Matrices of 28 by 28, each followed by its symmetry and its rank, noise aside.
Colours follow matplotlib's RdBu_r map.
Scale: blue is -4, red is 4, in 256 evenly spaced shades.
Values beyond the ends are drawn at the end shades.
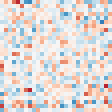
no symmetry, rank six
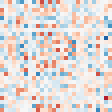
no symmetry, rank six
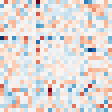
antisymmetric, rank six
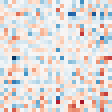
no symmetry, rank six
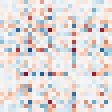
antisymmetric, rank four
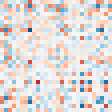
symmetric, rank three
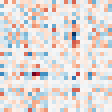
antisymmetric, rank four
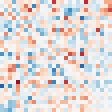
antisymmetric, rank six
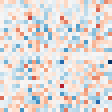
no symmetry, rank six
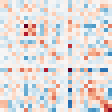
symmetric, rank three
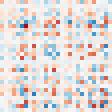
symmetric, rank three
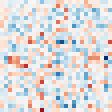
no symmetry, rank six
